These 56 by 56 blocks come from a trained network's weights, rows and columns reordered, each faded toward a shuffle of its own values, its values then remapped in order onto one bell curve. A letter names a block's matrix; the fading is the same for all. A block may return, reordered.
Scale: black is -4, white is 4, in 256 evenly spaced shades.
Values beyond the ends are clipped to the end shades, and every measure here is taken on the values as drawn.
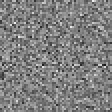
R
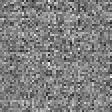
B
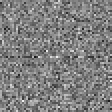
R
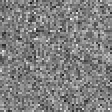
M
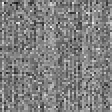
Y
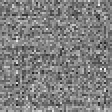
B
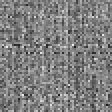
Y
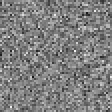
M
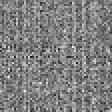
Y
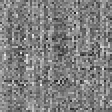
Y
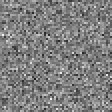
M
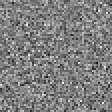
M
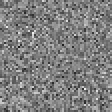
M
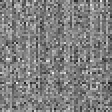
Y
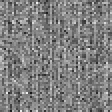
Y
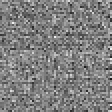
B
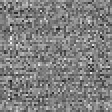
B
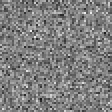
M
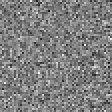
M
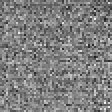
B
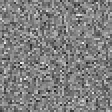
M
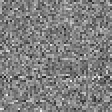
R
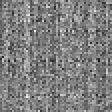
Y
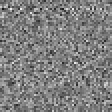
R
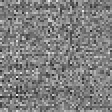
B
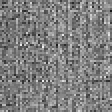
Y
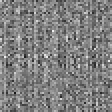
Y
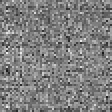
B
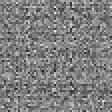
B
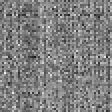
Y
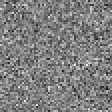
M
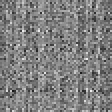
Y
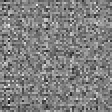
B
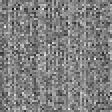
Y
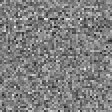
R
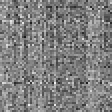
Y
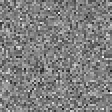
M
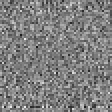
R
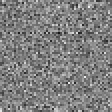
R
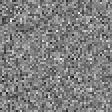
M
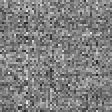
B
